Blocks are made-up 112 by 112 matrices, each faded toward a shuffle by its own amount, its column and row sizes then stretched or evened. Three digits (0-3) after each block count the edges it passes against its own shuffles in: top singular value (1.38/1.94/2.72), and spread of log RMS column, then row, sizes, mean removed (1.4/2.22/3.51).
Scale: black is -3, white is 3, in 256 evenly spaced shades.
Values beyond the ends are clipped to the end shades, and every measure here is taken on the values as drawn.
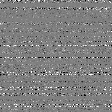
1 0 3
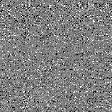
2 1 2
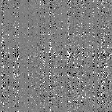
0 3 2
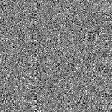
2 1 0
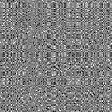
3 2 0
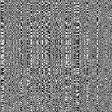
3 3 1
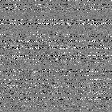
1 0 3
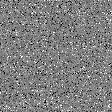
0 0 1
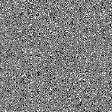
1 2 1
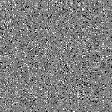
2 1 1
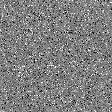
0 0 1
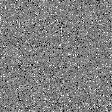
0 1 1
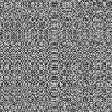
3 1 2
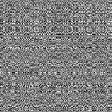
3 0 3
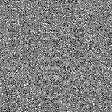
2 0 0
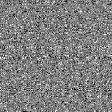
2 0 2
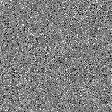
2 0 0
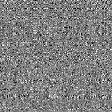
2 0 2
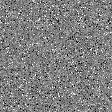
0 0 1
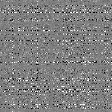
2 2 3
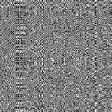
3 2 1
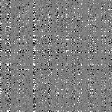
2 3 2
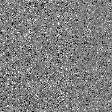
0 2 0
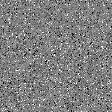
0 1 1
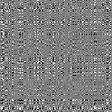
3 3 3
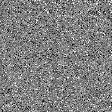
1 1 1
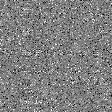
1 0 1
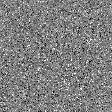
0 1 0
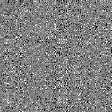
2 2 1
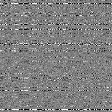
3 0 3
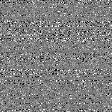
0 1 3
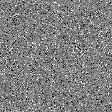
0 1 0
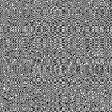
3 1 1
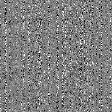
0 3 0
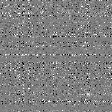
1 2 3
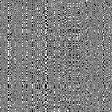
3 3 0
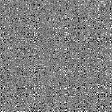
2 2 2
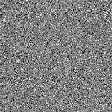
2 0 1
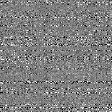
2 2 3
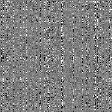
1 3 2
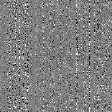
1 3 0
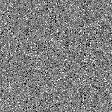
1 1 0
